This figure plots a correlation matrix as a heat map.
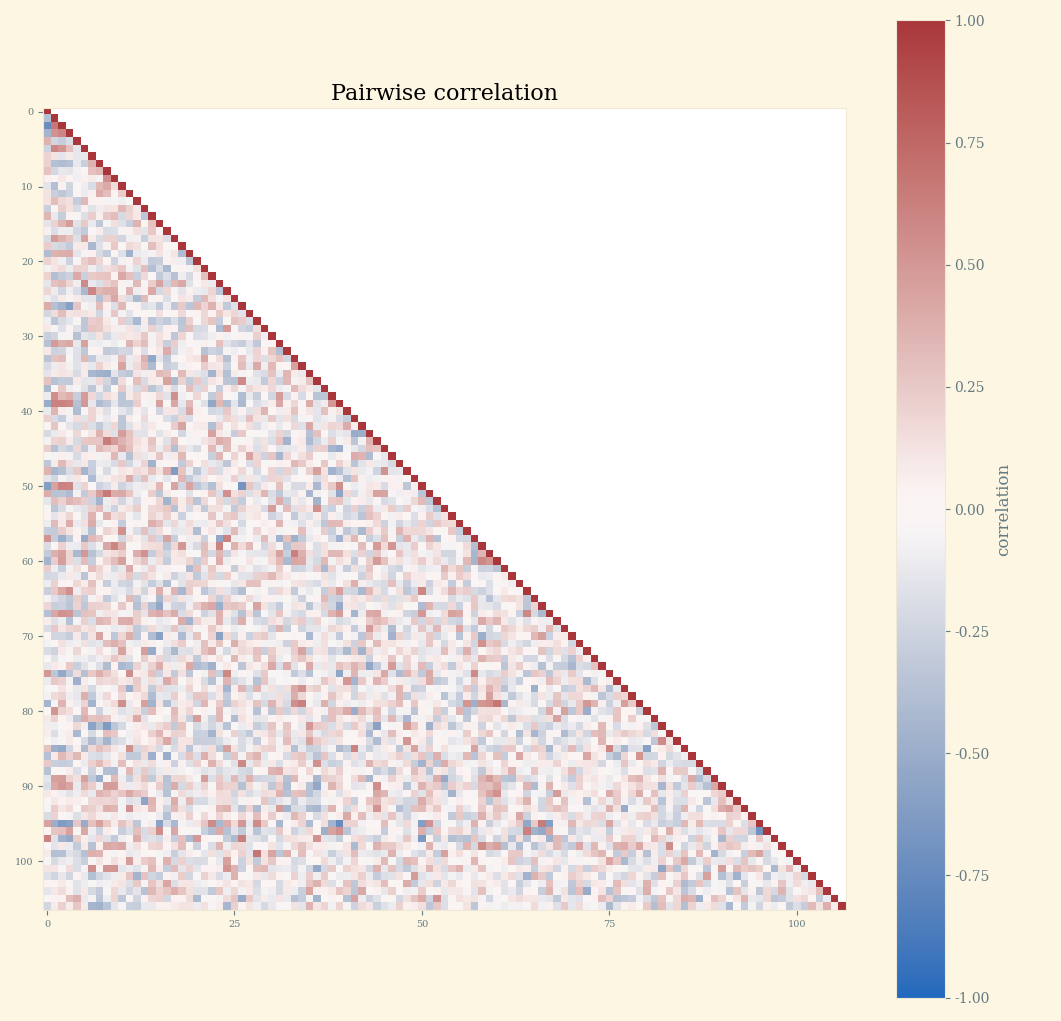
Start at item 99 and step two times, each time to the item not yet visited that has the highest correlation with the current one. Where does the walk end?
95
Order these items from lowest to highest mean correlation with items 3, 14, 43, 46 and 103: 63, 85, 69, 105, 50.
85, 63, 105, 69, 50
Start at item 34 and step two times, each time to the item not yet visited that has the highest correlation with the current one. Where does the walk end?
60
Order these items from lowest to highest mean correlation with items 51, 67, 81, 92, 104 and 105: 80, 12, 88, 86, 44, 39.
88, 86, 12, 39, 80, 44
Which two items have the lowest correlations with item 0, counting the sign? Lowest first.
2, 50
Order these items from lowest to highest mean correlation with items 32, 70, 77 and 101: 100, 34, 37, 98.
100, 37, 98, 34
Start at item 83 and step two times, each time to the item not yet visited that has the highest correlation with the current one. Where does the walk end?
58
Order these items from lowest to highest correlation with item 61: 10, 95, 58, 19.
19, 58, 10, 95
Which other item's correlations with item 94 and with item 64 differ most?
96
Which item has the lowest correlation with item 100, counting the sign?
77
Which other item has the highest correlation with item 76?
40
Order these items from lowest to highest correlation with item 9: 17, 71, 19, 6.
19, 6, 17, 71
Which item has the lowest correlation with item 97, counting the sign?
50
